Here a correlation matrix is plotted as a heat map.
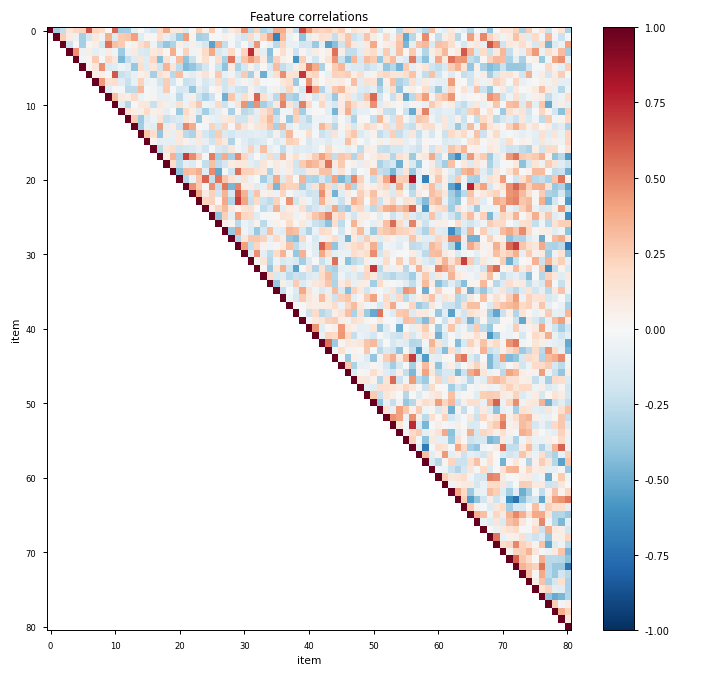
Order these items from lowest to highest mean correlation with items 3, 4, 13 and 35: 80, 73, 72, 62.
80, 73, 72, 62
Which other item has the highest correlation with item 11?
58
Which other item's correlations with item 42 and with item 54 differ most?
43
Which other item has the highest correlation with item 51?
38
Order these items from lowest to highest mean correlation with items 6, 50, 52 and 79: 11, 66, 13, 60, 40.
11, 66, 40, 13, 60
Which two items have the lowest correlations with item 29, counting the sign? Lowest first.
80, 63
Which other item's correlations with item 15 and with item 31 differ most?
3
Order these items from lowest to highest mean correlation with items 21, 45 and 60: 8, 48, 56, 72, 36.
56, 8, 48, 36, 72
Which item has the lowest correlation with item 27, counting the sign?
62
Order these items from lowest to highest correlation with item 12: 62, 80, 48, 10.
10, 62, 48, 80
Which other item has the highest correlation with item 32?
50
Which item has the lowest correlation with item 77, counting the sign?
32
